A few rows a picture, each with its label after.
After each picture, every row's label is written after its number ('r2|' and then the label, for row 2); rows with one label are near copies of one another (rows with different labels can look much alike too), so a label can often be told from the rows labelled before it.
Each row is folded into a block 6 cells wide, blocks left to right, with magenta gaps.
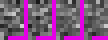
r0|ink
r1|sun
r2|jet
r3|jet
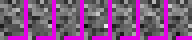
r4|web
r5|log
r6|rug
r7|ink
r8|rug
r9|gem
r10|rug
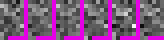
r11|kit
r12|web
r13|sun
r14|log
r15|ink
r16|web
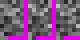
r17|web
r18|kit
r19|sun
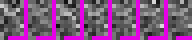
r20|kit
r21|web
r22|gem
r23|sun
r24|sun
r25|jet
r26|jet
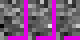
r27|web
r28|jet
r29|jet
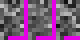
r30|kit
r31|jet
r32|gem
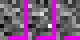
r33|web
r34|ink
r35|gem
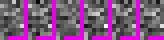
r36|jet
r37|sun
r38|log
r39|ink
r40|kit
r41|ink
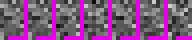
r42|log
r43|log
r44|rug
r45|sun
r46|log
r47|jet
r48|kit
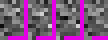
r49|web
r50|ink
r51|log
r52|web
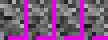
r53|log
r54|rug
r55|web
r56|rug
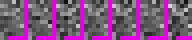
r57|jet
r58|log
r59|sun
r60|kit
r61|kit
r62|jet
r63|kit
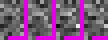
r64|rug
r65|gem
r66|ink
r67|log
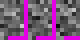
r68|ink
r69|log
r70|web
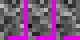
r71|kit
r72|web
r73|gem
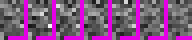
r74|log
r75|ink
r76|kit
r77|gem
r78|jet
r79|rug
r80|sun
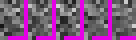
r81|web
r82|kit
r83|kit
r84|log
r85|jet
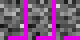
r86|ink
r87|rug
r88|sun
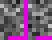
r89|kit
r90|sun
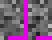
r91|log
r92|rug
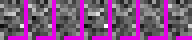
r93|ink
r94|kit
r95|rug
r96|ink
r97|kit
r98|gem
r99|sun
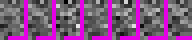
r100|rug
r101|gem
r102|sun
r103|jet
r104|jet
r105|web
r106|web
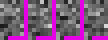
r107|rug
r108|jet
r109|log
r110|ink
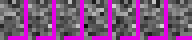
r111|gem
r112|sun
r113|jet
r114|web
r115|kit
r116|jet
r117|sun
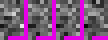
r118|ink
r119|rug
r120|rug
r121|gem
